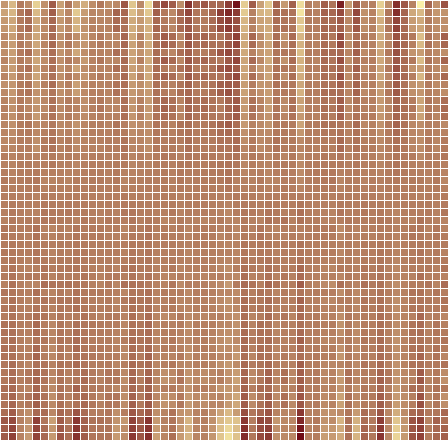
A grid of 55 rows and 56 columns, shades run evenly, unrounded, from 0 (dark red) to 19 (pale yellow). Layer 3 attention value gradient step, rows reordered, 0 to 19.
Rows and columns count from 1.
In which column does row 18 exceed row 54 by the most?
38
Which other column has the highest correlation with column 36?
49
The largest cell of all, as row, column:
1, 53
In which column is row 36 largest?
29
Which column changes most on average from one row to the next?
56
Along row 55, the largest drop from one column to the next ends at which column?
31
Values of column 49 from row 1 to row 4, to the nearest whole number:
11 9 9 9
